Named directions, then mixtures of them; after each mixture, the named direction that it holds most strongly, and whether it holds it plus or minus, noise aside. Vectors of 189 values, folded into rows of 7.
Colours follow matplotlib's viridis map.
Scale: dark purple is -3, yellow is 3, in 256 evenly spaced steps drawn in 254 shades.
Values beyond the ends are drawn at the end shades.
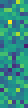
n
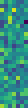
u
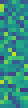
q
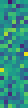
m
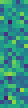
q, minus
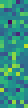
n, minus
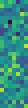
n, minus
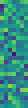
q, minus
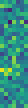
n, minus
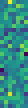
m, minus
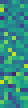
q, plus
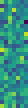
u, plus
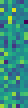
u, plus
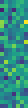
u, minus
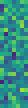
q, minus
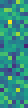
n, plus
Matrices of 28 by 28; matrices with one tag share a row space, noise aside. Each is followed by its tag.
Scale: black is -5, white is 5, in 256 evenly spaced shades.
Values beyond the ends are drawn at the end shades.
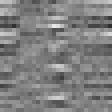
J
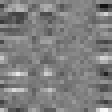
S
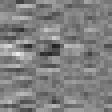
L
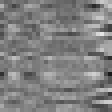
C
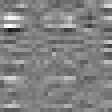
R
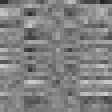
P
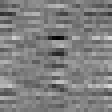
J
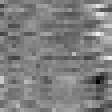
C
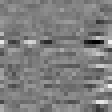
C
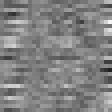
R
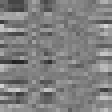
S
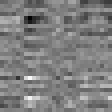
P
